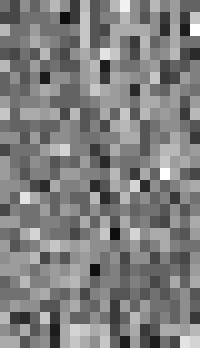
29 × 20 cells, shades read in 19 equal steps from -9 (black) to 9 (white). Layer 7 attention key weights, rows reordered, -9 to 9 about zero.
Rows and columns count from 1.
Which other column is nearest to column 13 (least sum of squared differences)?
16
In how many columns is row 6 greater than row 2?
11
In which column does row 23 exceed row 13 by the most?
1
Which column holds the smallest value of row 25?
9
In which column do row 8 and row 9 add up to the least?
14
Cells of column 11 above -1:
14
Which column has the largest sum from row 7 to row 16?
12
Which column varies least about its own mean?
2
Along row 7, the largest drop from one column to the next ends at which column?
17
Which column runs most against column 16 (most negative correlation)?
8
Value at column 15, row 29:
-4
